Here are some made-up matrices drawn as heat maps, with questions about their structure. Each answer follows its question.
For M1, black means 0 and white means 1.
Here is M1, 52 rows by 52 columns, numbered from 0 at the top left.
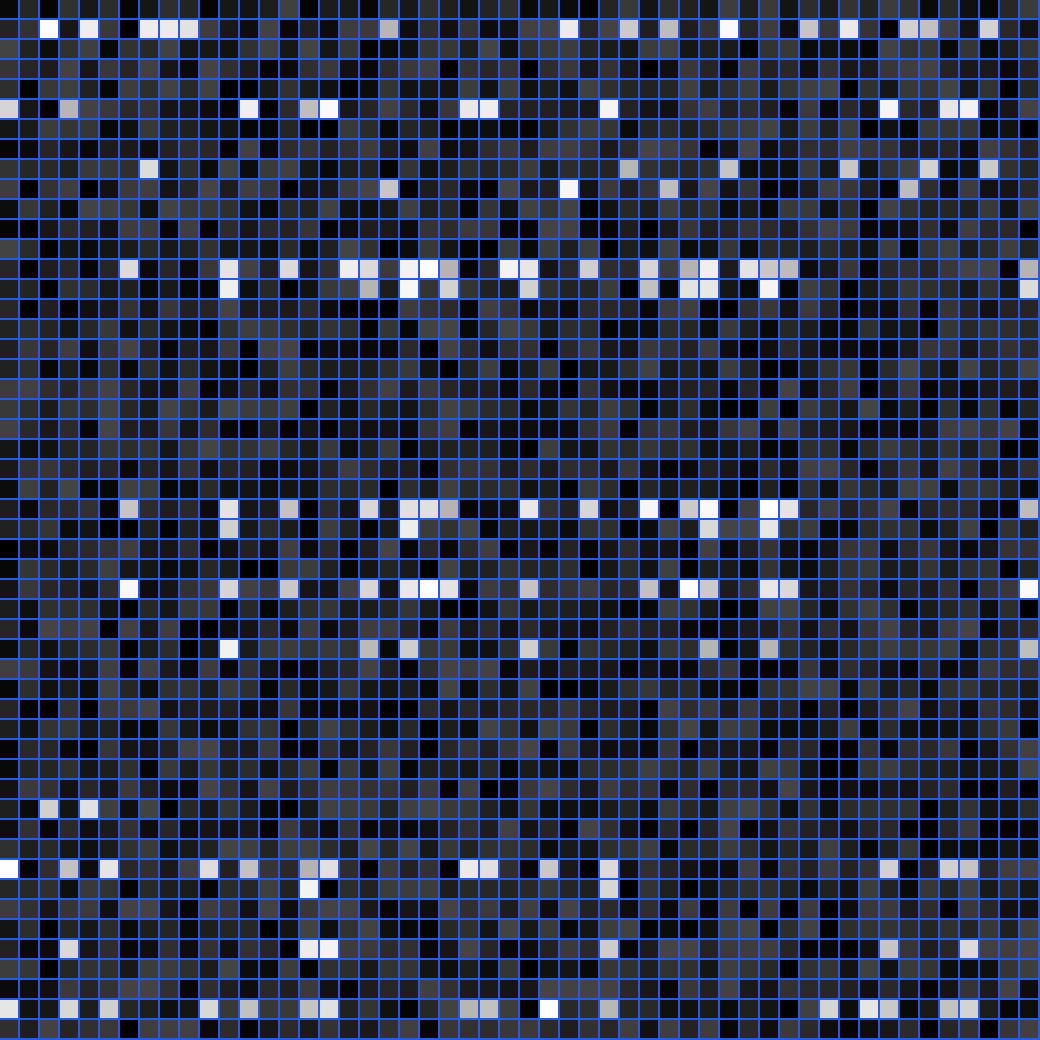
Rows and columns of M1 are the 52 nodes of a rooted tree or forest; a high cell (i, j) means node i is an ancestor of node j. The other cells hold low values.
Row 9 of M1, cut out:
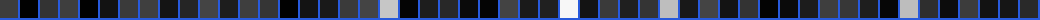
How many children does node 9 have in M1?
4
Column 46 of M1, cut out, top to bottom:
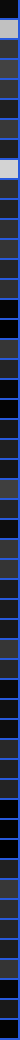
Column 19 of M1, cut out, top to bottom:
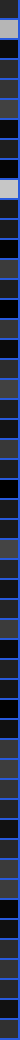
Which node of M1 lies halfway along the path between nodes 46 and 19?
1
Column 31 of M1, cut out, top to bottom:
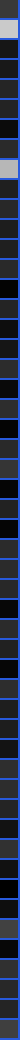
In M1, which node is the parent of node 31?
8
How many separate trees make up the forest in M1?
3
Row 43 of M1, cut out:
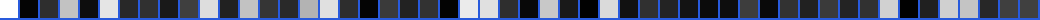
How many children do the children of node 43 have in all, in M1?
5
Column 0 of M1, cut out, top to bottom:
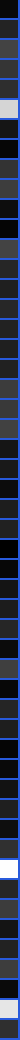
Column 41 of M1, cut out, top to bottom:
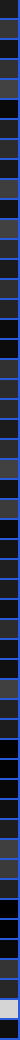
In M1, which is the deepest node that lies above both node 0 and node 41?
50
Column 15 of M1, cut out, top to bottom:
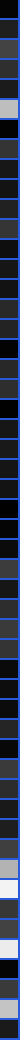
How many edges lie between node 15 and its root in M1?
5
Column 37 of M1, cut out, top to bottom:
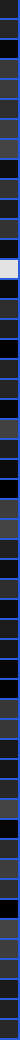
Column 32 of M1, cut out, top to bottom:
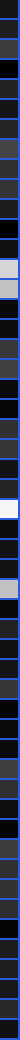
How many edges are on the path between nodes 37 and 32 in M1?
5
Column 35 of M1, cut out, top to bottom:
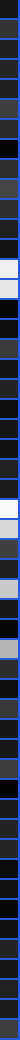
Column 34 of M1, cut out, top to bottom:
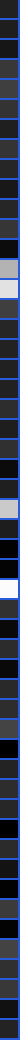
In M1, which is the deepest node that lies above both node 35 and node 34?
14
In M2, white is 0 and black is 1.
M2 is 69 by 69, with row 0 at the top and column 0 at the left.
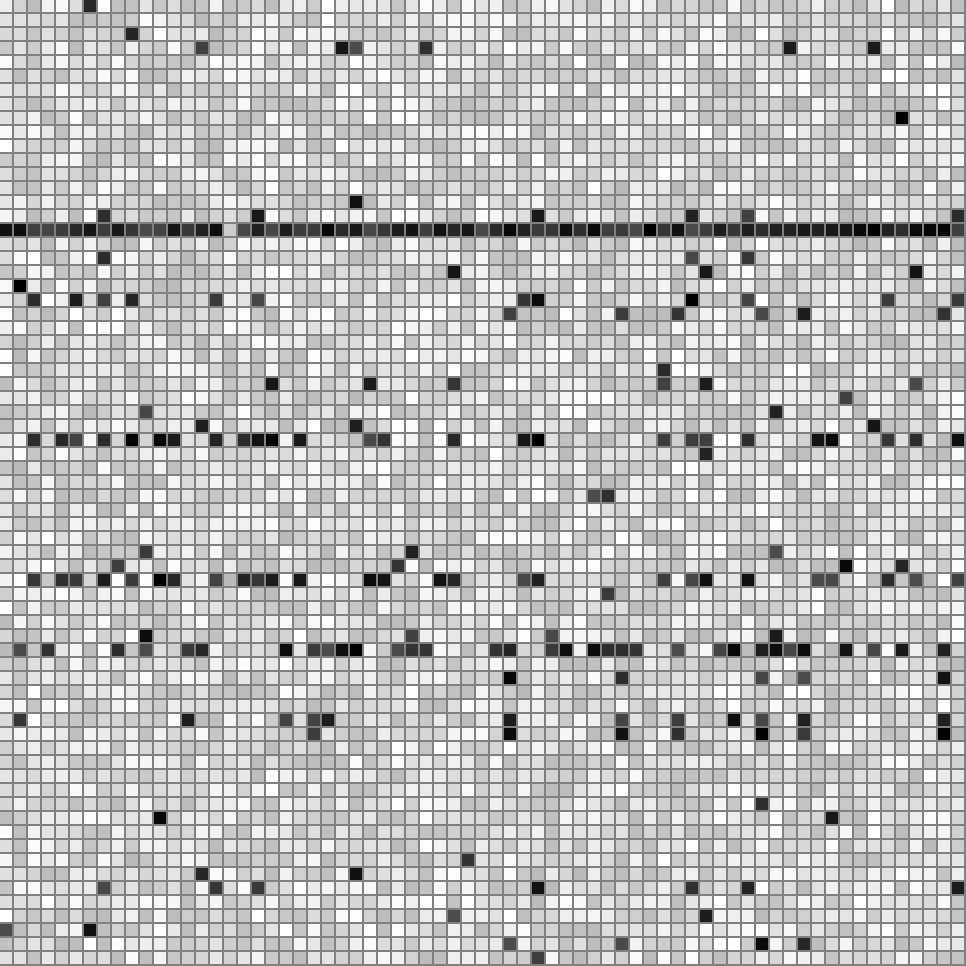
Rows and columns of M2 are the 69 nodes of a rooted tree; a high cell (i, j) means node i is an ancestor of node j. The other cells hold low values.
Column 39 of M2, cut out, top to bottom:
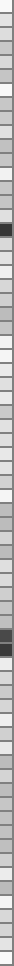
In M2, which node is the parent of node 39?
45
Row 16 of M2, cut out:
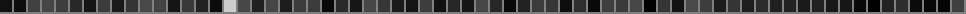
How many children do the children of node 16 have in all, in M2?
8
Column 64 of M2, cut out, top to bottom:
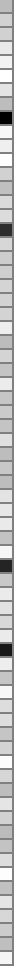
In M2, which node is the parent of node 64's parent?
40
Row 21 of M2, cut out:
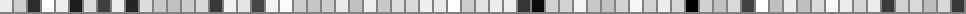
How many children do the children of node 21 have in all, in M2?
2
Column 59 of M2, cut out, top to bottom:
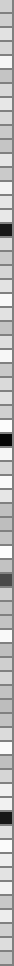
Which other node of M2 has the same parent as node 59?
11
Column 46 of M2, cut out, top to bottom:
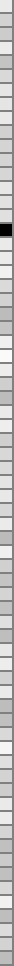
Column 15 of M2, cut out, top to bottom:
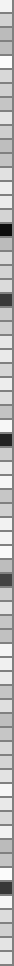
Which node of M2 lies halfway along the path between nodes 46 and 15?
31
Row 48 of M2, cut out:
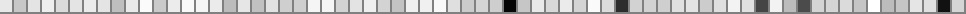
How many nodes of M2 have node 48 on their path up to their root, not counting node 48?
5
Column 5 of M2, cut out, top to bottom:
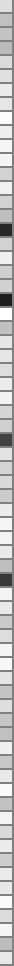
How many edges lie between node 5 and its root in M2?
4
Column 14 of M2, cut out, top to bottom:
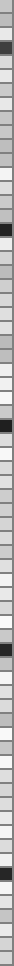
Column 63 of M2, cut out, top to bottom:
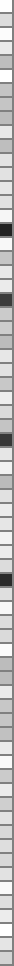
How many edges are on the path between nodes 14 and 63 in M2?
9
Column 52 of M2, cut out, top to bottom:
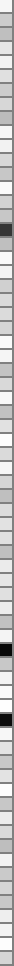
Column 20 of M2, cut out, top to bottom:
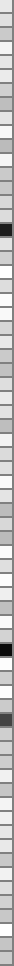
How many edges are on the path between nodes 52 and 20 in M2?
2
